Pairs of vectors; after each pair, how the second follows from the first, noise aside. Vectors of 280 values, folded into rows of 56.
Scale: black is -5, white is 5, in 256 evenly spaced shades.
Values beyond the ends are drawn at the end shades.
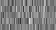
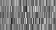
reversed, negated.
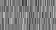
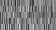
reversed, negated.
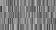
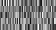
reversed, negated, scaled up.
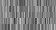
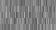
shrunk.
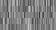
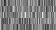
shuffled.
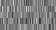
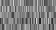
copied.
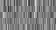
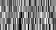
reversed, negated, scaled up.
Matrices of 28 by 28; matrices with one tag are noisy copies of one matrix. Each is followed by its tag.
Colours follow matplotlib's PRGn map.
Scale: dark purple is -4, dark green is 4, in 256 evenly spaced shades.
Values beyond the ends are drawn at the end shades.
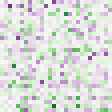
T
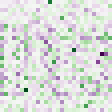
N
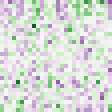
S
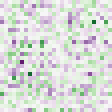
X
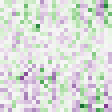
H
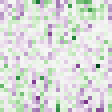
S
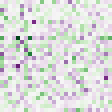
N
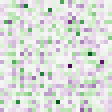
X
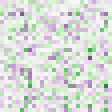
T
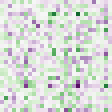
T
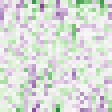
S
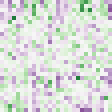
S
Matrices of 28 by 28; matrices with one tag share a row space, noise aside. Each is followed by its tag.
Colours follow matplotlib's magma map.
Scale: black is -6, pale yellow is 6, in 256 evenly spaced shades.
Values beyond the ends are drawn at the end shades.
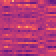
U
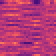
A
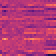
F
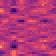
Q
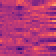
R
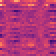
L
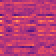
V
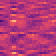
Q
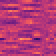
A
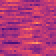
A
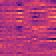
R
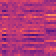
F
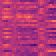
U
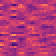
Q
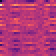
L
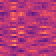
Q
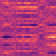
U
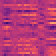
U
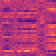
U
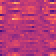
L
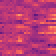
R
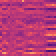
F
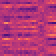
U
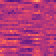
A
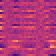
L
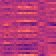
U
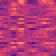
Q
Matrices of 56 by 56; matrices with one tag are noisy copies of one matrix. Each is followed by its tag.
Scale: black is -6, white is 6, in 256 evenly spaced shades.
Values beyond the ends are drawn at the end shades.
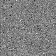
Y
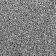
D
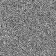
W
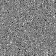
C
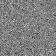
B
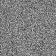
Y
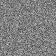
Y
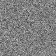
W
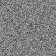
W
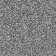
W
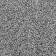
D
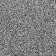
D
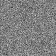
Y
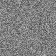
W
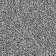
C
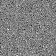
Y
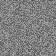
B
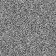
W
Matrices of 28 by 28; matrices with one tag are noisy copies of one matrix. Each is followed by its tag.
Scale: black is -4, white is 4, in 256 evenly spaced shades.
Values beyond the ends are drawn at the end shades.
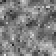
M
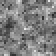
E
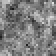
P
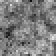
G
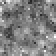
G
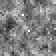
E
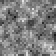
M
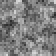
E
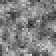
M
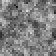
P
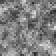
M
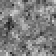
E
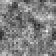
P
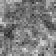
G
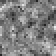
M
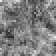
G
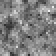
E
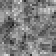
E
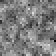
M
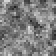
P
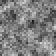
M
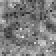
G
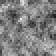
M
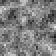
M
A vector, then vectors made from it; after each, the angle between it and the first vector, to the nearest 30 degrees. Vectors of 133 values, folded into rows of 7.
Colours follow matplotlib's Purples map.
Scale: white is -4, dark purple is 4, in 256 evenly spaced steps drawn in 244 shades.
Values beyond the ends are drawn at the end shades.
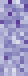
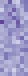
30 degrees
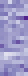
120 degrees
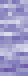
120 degrees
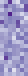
30 degrees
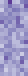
30 degrees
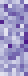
60 degrees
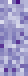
150 degrees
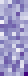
90 degrees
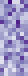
30 degrees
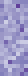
90 degrees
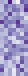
30 degrees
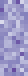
150 degrees
